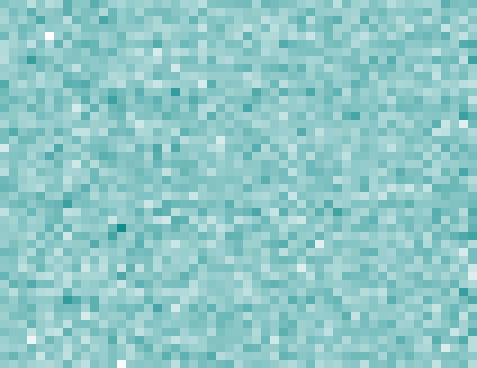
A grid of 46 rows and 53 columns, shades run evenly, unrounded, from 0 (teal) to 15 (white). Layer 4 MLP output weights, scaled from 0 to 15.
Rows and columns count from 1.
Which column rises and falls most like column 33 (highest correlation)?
19
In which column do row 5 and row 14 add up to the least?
28
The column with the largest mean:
6
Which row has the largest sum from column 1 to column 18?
37
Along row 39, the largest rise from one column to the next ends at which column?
20
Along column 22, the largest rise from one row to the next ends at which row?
25
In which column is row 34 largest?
34
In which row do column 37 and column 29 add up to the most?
42
